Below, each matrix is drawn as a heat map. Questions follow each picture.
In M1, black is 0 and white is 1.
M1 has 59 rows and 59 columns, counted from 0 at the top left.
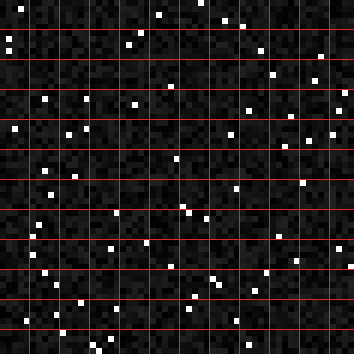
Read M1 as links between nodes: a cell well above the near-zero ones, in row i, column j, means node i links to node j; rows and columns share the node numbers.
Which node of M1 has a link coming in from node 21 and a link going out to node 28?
node 14
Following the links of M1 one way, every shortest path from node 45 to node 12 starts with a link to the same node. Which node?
node 7
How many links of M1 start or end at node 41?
4
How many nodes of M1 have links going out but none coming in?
2
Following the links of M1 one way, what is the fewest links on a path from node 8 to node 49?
2
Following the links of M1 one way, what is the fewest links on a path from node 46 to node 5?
4
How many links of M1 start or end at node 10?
1
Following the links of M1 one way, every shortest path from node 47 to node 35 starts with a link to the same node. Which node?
node 9
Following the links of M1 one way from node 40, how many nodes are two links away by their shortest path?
1
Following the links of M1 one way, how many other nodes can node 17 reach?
5
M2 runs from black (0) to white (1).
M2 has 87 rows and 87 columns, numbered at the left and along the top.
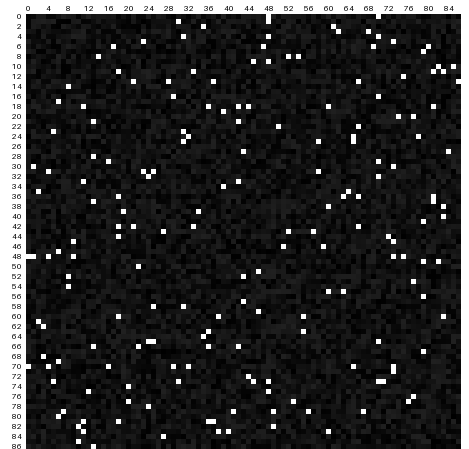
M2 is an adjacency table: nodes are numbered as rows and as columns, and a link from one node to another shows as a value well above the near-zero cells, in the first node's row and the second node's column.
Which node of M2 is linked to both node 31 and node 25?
node 58
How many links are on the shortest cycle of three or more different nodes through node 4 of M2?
4
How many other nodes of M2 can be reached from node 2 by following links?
3
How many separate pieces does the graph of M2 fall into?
12
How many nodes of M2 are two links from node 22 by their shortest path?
3
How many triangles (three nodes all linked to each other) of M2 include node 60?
1
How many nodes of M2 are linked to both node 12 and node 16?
0
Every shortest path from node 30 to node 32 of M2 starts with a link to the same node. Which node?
node 73
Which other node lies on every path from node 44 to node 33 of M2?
node 18
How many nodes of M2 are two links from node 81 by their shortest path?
8
